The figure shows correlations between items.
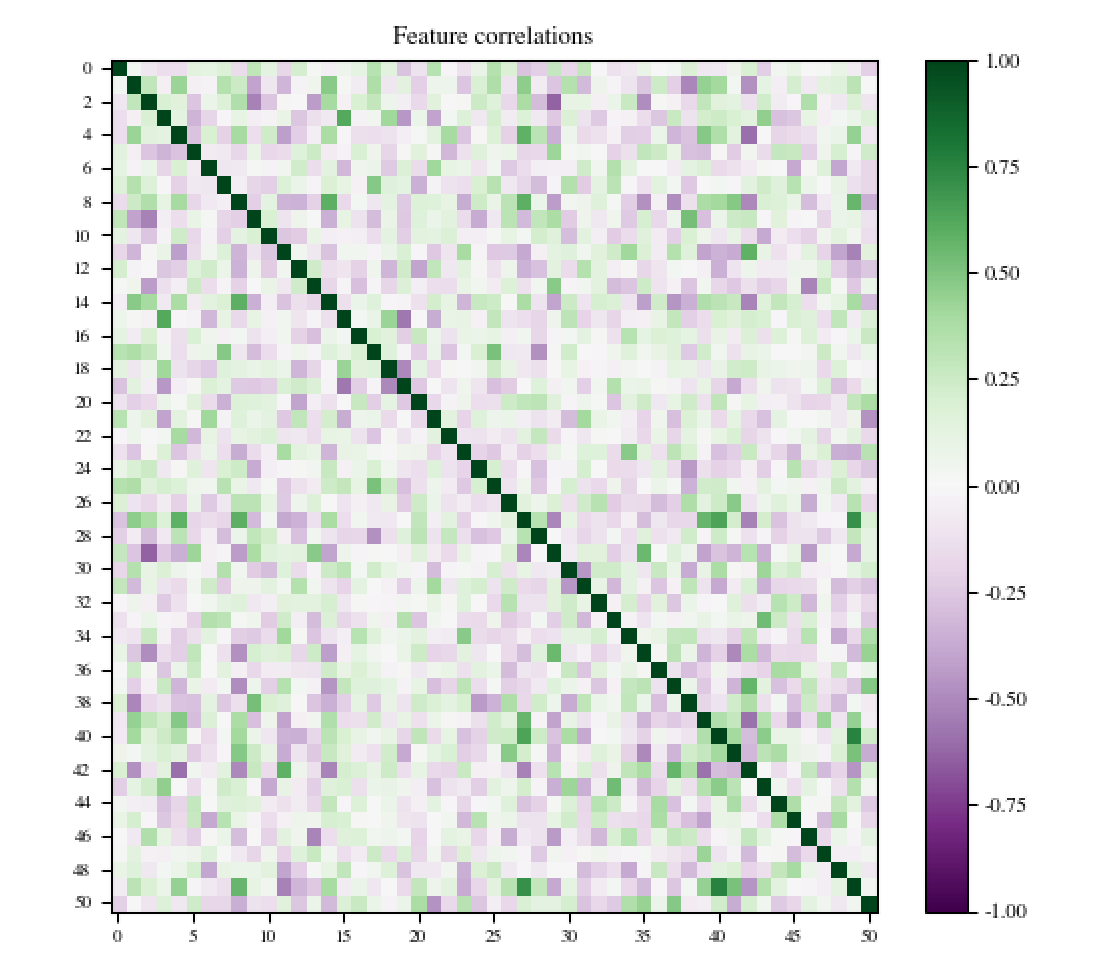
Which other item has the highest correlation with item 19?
33
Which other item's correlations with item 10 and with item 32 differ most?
30
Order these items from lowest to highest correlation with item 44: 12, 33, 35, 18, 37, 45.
37, 35, 12, 18, 33, 45
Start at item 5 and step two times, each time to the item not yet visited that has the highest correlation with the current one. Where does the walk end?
35
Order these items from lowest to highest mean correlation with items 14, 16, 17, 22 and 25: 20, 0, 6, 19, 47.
19, 20, 47, 6, 0
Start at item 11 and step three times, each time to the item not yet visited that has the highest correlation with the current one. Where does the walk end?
50
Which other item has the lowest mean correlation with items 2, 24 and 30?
9
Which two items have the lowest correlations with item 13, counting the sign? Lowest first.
46, 2
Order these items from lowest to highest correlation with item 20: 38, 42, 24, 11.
24, 11, 42, 38
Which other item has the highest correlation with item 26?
41
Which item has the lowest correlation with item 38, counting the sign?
1
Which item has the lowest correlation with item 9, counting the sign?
2
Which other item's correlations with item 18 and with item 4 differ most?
42
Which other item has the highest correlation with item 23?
34
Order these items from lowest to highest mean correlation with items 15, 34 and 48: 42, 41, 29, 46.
29, 41, 42, 46
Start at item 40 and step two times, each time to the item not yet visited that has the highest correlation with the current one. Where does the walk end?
27
